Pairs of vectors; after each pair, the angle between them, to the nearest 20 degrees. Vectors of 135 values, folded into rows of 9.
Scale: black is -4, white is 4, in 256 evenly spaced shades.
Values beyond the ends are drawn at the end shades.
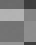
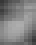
100 degrees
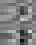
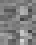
160 degrees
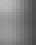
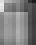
40 degrees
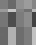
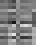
60 degrees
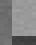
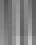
100 degrees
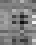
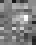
120 degrees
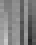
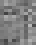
120 degrees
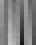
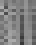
40 degrees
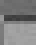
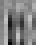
100 degrees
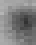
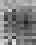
40 degrees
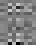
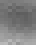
80 degrees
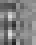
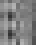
160 degrees
